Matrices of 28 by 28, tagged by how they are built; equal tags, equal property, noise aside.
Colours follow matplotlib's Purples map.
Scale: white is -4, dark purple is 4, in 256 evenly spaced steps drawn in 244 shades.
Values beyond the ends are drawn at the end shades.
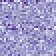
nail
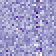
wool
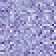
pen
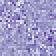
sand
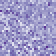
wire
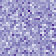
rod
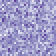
rod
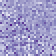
wire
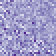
wire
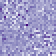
sand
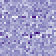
nail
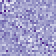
sand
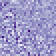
wire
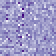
wool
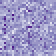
wool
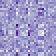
pen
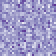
pen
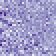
wire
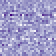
nail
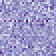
nail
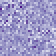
sand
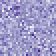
sand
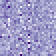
wool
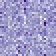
wool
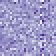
wool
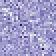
sand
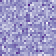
rod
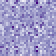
pen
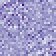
sand
